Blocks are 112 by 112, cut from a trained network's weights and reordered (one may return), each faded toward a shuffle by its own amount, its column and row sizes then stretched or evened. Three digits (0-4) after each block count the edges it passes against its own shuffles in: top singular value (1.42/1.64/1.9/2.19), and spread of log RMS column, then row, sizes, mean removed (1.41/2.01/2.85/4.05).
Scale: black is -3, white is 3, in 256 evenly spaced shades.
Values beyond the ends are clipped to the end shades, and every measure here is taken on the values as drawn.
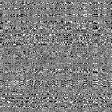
4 1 4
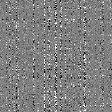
2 4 2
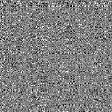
4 2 3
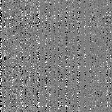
2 4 2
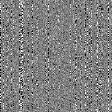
3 4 0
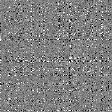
3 3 2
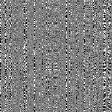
4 4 0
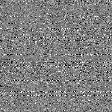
1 1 3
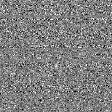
0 0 3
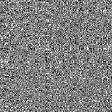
4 2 2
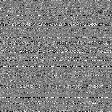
2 0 4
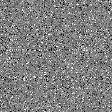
1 1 1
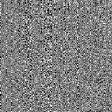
3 3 0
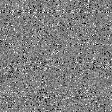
1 1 2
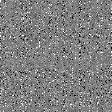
0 3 2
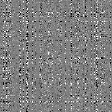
4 4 2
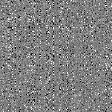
3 3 1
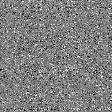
0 1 2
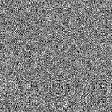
4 1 1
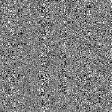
3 3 2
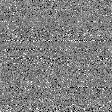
1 0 3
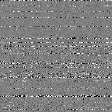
2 1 4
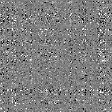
0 3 3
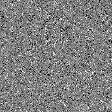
0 2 0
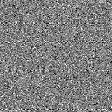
4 0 1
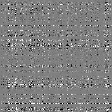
2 3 4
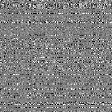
4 2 4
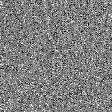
2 0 0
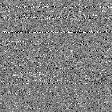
1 0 3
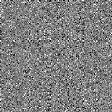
4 2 1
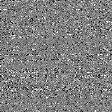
1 2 3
